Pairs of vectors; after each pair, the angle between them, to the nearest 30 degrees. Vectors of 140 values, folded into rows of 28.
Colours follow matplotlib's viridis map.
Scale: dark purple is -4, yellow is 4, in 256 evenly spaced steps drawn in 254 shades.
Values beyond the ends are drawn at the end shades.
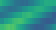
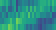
30 degrees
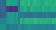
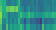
150 degrees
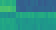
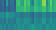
150 degrees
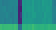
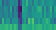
30 degrees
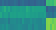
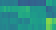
30 degrees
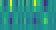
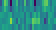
150 degrees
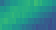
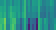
60 degrees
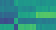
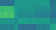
120 degrees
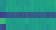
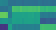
90 degrees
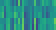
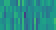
30 degrees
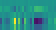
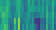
60 degrees
